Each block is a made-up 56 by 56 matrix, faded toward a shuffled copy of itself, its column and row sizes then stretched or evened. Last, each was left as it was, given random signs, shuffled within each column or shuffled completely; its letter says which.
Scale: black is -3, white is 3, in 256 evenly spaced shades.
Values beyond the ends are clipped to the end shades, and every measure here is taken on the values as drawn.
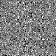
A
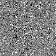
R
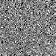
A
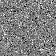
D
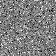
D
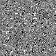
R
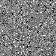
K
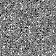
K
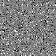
A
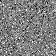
D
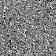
K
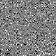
A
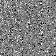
K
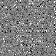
A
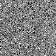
K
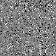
R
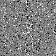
K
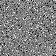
D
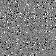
R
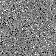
D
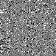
R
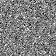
D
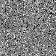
K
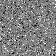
D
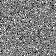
D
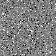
K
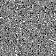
K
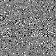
A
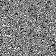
D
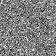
D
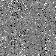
K
